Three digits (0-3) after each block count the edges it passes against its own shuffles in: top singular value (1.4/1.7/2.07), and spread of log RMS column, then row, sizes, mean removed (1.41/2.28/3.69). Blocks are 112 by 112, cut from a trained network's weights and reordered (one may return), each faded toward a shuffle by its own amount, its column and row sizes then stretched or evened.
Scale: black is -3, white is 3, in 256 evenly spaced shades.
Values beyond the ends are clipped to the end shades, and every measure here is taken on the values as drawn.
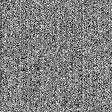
1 0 0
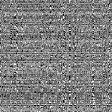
3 2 0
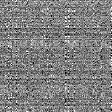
3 2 0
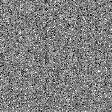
0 1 0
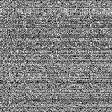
3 0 0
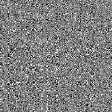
2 2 2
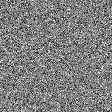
1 0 0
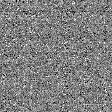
0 1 0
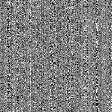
2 2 0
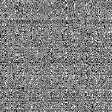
2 2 0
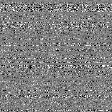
0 0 3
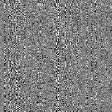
3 3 0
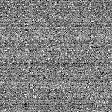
2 0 0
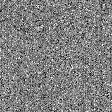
0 0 0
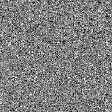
2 1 1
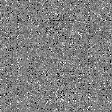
0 2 1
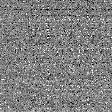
1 1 1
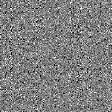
2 2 1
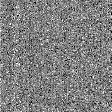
0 1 0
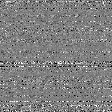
0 0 3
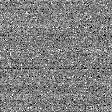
1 0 1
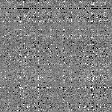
2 2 2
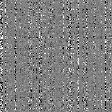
2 3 2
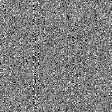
1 2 0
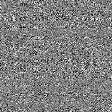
2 1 2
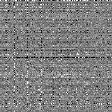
3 2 2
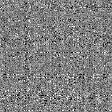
1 1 2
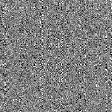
2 2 0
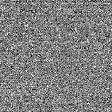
0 1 0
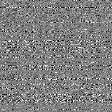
2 1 3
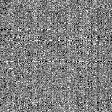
2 0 2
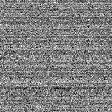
3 0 0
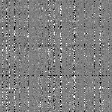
2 3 1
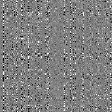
3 3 2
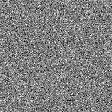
2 0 0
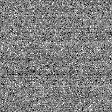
1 1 0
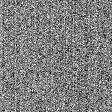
1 0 0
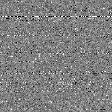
2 1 2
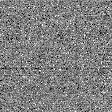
0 0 1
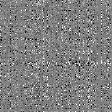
0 3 2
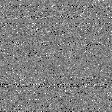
0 0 2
